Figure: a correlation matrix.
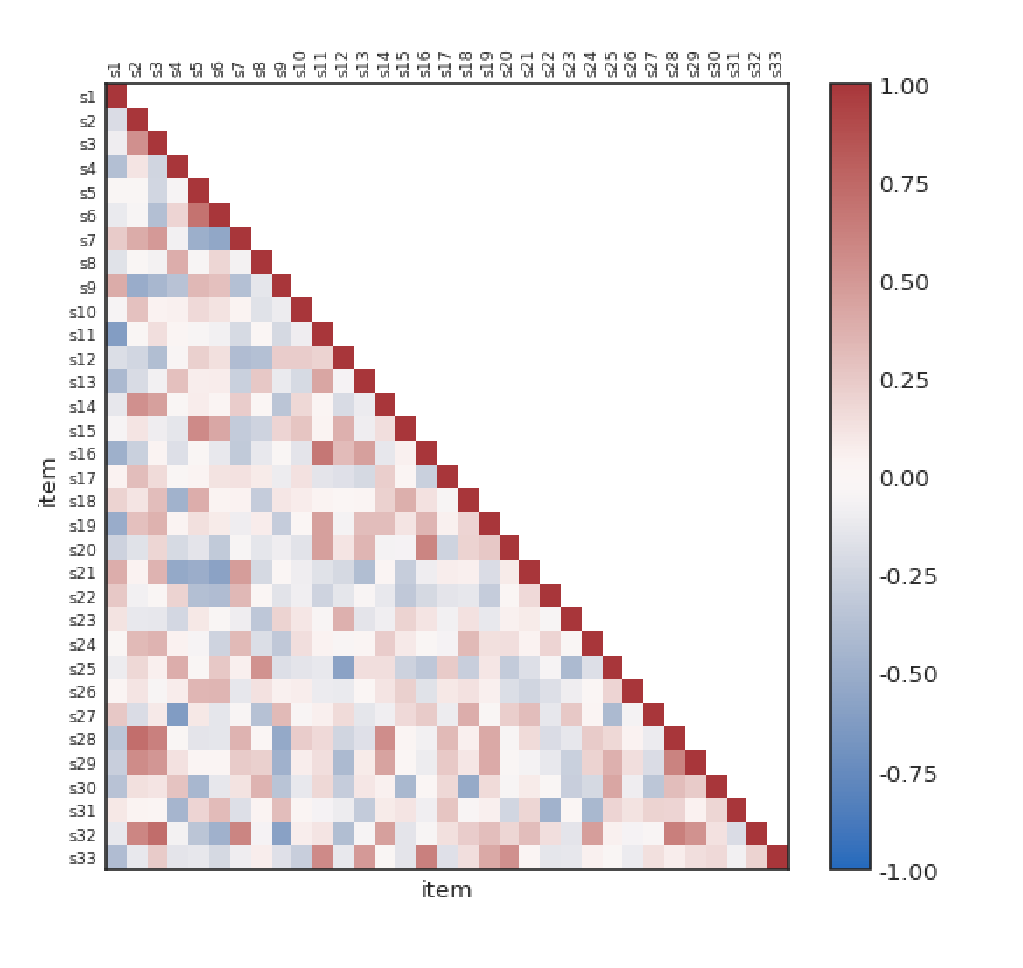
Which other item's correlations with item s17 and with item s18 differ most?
s30
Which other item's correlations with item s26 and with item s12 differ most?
s25
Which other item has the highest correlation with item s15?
s5
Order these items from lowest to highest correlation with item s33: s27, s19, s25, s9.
s9, s25, s27, s19
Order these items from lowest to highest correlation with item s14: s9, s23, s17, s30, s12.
s9, s12, s23, s30, s17
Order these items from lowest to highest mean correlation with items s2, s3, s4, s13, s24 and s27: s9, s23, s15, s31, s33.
s9, s31, s23, s15, s33
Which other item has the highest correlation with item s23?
s12
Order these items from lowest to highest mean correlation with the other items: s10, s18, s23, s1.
s1, s23, s10, s18
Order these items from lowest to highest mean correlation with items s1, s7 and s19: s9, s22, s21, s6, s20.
s6, s9, s20, s22, s21
